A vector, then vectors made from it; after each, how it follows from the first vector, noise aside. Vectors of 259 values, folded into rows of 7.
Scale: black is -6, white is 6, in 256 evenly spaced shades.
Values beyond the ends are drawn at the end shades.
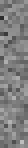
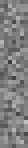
wrapped around.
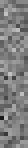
wrapped around.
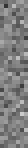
reversed, negated.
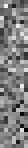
reversed, scaled up.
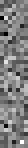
scaled up.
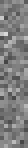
negated.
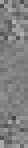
wrapped around, partly zeroed.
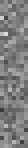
negated.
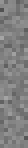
wrapped around, shrunk.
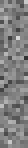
wrapped around.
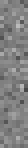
reversed, partly zeroed.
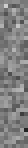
reversed.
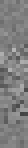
reversed, partly zeroed.
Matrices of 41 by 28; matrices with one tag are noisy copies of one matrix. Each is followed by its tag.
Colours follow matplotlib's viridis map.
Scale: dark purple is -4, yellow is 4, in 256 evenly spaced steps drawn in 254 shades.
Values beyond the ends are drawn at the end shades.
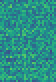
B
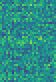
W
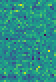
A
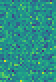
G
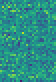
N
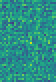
W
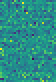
G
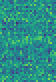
W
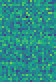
W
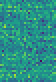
N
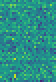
N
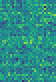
W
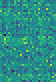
W
